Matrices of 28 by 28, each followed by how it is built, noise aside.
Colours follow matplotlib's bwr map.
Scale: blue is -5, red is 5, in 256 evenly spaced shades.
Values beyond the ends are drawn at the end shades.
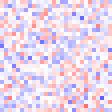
Hankel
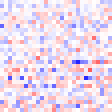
uneven rows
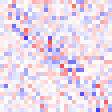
banded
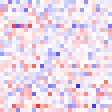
uneven rows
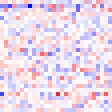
uneven rows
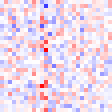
uneven columns
